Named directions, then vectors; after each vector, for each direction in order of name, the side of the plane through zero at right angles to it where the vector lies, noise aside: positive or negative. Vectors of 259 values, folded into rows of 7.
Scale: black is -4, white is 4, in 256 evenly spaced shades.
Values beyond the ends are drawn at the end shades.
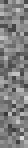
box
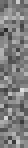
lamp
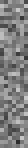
positive, negative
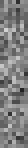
negative, negative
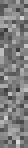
negative, positive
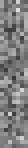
positive, positive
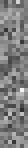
positive, positive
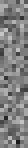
positive, negative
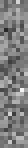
positive, positive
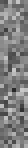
positive, positive
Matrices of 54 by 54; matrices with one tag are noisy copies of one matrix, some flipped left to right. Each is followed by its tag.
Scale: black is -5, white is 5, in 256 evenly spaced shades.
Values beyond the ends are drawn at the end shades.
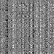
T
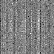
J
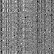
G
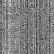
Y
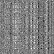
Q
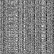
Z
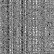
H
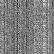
Y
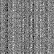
T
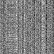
Z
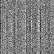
J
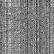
Y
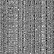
Z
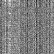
Y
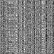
Z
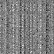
T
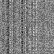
H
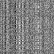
Q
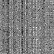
H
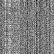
Y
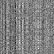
Q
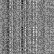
H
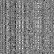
Q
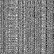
Z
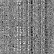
H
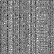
Z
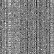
Y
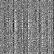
J
